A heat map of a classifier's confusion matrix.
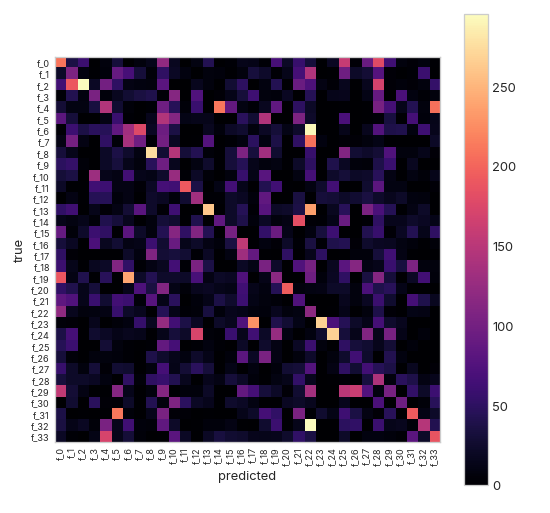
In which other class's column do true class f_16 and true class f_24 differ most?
f_12
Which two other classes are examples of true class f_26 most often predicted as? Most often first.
f_18, f_16
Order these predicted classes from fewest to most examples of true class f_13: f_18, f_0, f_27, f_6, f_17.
f_17, f_6, f_0, f_18, f_27
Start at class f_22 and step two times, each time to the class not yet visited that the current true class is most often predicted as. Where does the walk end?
f_28
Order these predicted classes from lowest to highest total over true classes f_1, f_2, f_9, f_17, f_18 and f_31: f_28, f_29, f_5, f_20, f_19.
f_20, f_19, f_29, f_28, f_5
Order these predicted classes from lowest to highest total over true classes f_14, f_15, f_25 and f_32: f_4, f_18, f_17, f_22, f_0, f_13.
f_17, f_13, f_18, f_0, f_4, f_22
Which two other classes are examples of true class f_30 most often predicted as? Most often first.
f_10, f_28
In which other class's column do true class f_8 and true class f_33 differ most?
f_4
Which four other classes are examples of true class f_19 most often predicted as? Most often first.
f_6, f_0, f_28, f_22
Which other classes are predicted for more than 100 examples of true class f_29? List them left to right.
f_0, f_5, f_9, f_22, f_25, f_26
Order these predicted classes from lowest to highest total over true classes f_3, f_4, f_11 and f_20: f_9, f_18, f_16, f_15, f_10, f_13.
f_13, f_18, f_16, f_15, f_10, f_9
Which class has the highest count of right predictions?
f_2
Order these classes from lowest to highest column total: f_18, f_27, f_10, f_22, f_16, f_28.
f_27, f_18, f_16, f_10, f_28, f_22
